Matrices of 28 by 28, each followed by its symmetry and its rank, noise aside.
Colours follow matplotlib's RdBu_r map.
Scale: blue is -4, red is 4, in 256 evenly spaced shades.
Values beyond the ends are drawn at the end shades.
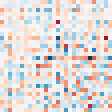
no symmetry, rank four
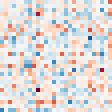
antisymmetric, rank four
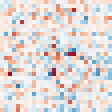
symmetric, rank five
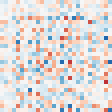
no symmetry, rank three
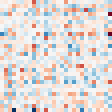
antisymmetric, rank four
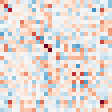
symmetric, rank four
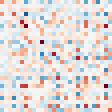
symmetric, rank five
